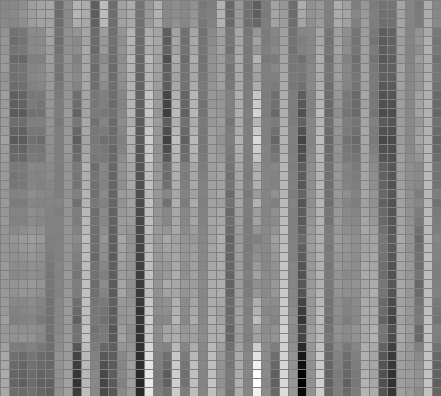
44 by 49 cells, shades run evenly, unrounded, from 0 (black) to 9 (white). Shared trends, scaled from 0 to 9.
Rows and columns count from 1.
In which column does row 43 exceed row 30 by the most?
29
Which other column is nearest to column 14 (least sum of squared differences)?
35
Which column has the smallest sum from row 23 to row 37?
16
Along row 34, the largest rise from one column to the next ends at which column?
17
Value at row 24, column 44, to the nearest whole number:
3
